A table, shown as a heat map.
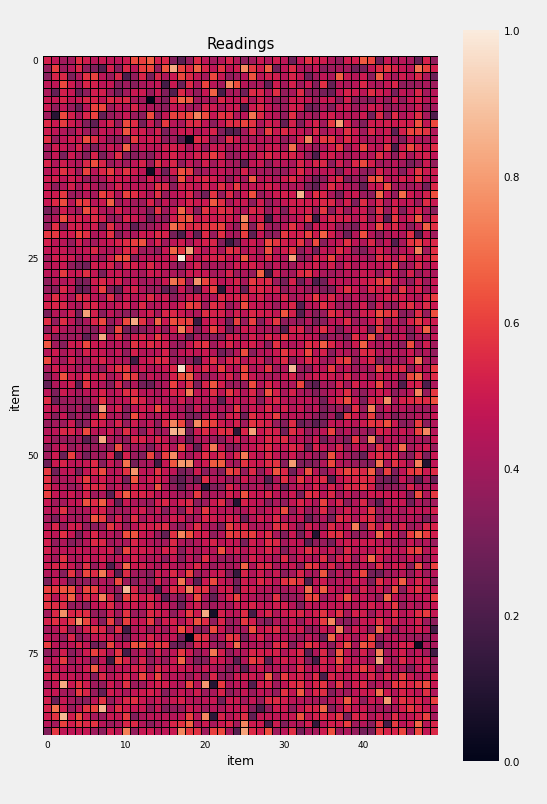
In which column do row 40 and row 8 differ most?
37
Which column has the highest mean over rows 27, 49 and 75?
21
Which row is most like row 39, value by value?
25
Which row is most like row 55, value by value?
64
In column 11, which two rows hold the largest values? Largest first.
33, 52
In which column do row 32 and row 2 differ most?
49
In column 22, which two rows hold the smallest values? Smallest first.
29, 4
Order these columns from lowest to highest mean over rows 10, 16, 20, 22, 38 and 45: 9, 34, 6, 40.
34, 9, 40, 6
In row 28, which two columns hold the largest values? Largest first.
19, 16
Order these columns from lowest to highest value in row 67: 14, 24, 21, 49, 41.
14, 24, 21, 41, 49
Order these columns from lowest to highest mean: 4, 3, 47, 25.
4, 3, 25, 47
